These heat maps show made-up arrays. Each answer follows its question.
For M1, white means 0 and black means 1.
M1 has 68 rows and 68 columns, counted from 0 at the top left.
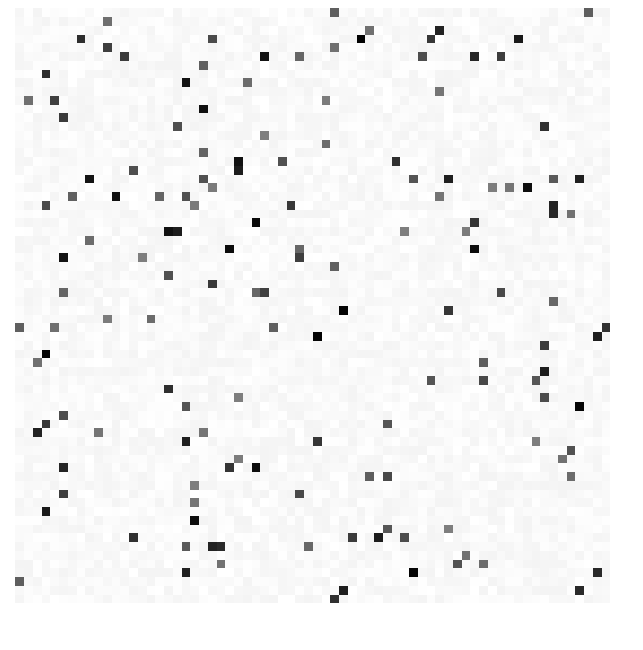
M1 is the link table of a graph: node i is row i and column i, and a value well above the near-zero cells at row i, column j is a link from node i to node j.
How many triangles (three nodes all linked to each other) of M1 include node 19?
1
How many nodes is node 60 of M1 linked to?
4
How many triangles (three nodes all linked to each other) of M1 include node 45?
1
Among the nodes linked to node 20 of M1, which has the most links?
node 22
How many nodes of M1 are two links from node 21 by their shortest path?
7
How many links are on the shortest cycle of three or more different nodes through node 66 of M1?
6
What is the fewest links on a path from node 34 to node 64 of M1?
3
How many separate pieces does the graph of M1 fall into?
4
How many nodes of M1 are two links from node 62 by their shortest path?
1
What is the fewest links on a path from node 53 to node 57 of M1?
4
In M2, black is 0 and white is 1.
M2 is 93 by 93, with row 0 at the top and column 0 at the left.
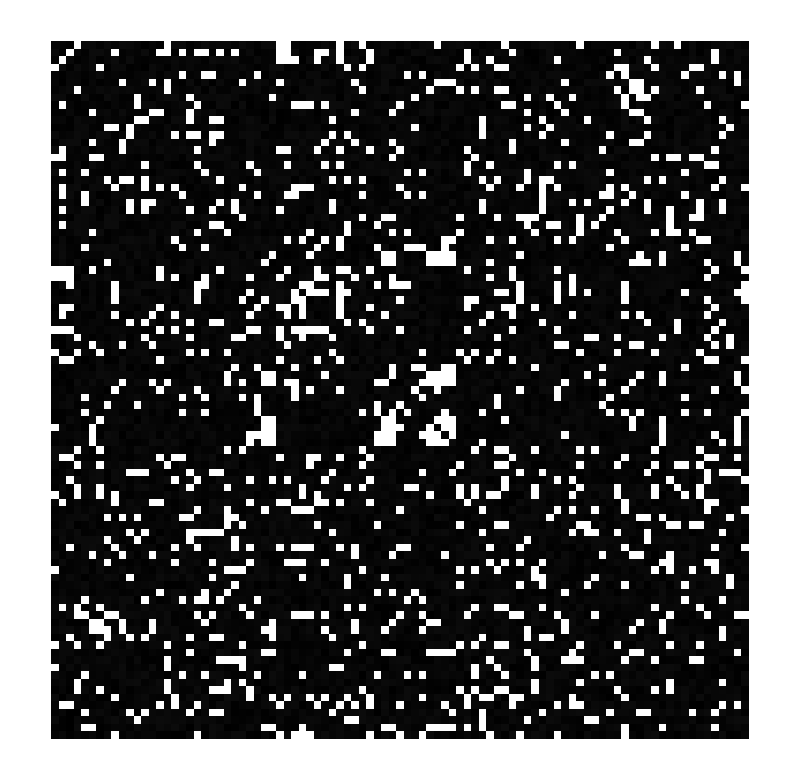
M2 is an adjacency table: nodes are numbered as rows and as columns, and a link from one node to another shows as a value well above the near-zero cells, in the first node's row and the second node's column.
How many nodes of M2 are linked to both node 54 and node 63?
1
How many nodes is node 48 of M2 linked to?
7
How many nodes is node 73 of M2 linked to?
7
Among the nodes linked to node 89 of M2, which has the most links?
node 88
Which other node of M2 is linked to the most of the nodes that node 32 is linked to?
node 67
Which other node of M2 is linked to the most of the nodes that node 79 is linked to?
node 18
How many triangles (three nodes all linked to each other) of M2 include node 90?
5
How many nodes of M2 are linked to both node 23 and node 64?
7
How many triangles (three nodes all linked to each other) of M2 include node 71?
8
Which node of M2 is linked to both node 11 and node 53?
node 57
